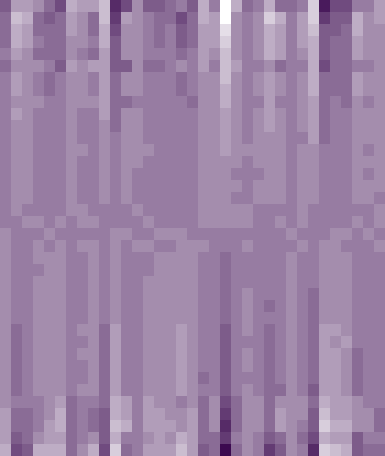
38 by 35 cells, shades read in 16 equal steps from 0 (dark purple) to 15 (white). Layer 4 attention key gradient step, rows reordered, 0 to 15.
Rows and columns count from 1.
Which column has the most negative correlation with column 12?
9
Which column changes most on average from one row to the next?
12
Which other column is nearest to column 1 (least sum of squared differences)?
15
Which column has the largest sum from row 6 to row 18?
21
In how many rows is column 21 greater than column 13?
17
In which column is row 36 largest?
30
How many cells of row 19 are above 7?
15
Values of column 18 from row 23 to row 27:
8 8 8 8 8
